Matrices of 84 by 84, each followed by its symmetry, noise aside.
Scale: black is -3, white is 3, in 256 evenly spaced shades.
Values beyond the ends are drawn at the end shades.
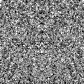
mirrored left to right.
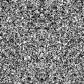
mirrored left to right.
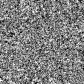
antisymmetric.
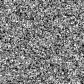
same after a half turn.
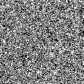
no symmetry.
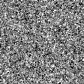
antisymmetric.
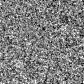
antisymmetric.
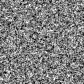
same after a half turn.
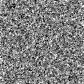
same after a half turn.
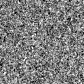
no symmetry.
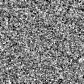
antisymmetric.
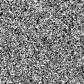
no symmetry.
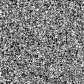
antisymmetric.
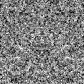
mirrored left to right.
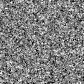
antisymmetric.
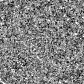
symmetric across the other diagonal.
